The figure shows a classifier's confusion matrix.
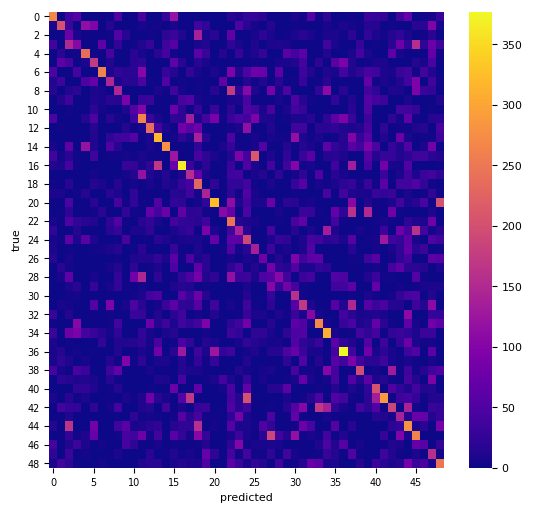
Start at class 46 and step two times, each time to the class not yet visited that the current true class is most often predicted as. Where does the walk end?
45
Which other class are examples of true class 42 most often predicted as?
33
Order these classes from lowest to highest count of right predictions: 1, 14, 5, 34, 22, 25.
25, 5, 1, 22, 14, 34
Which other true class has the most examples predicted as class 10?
28
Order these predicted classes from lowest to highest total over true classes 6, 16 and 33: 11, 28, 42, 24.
42, 28, 11, 24
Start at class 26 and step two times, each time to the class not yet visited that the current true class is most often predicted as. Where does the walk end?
18
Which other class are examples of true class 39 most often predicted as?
47
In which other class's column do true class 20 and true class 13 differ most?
48
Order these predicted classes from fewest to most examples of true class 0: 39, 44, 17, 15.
17, 39, 44, 15
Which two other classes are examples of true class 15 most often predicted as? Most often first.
25, 23
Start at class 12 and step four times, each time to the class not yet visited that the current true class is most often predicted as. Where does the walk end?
11
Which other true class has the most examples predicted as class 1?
5
